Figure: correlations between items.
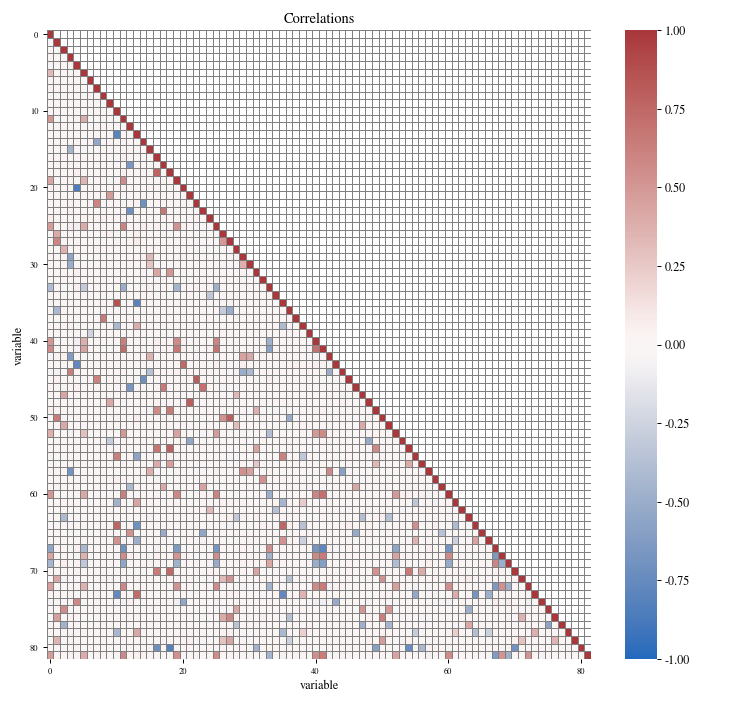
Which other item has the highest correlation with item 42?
57
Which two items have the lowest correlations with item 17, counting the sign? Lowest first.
12, 65
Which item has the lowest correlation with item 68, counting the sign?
67
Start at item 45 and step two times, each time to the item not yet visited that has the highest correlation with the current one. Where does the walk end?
7
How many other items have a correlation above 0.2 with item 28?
4
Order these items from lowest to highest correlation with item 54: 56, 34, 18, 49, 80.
80, 34, 56, 49, 18
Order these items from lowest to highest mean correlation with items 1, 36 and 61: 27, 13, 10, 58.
10, 58, 27, 13
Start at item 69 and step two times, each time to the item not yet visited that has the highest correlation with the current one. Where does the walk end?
33
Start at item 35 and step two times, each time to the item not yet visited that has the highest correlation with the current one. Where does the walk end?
64
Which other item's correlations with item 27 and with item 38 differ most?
50
